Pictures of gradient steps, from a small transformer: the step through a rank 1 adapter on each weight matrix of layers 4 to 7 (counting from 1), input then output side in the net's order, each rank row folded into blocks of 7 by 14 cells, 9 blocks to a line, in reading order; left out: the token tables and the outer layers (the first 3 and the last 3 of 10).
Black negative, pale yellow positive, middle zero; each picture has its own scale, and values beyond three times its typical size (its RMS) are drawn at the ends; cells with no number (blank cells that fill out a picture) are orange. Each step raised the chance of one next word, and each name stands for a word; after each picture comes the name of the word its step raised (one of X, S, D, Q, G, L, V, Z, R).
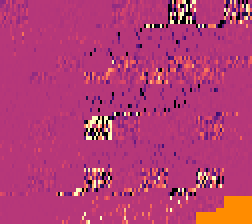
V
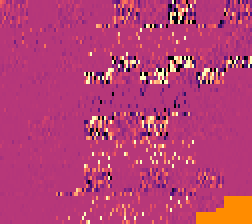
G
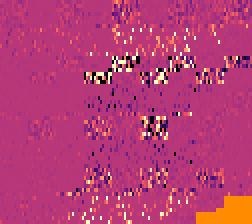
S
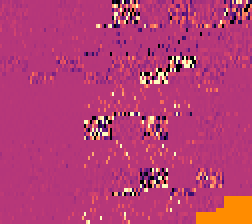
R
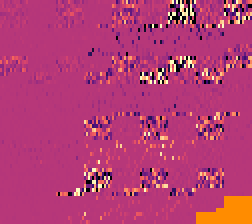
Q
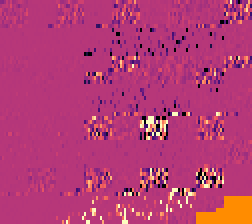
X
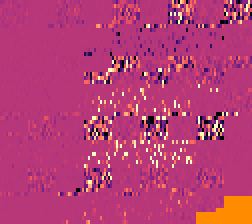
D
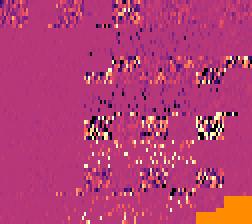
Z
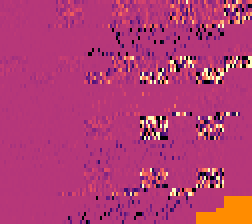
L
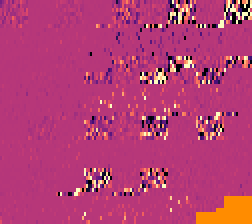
Q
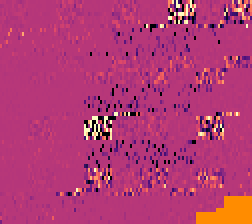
V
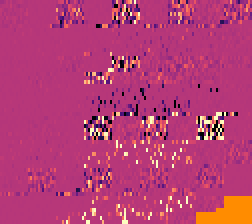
Z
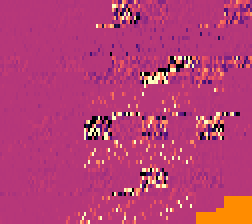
R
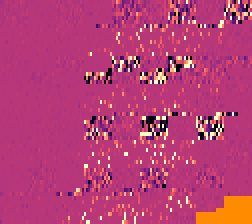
S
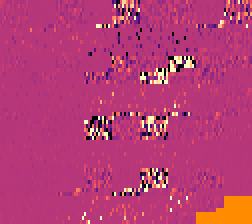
R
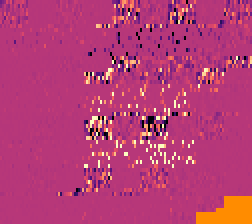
D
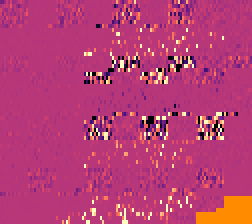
S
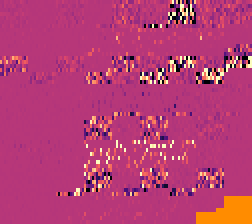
G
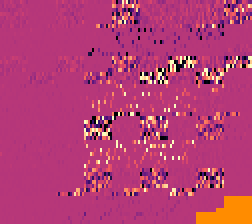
R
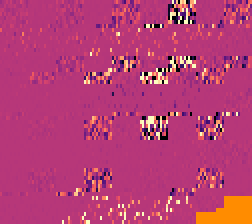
G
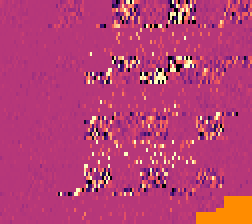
G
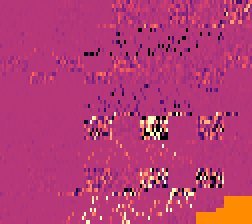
X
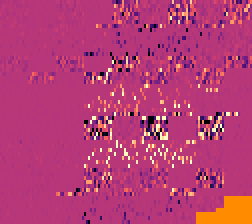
D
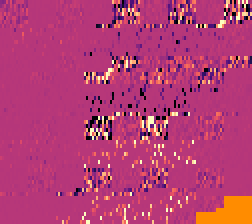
Z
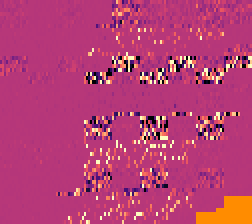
S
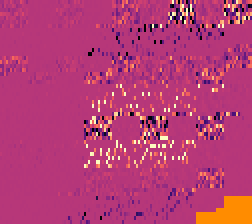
D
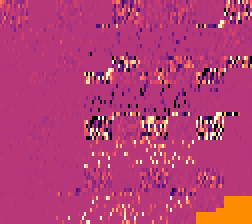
Z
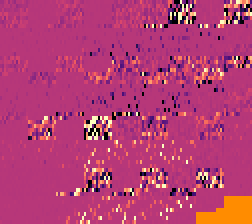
V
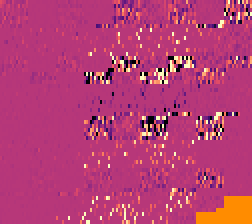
S
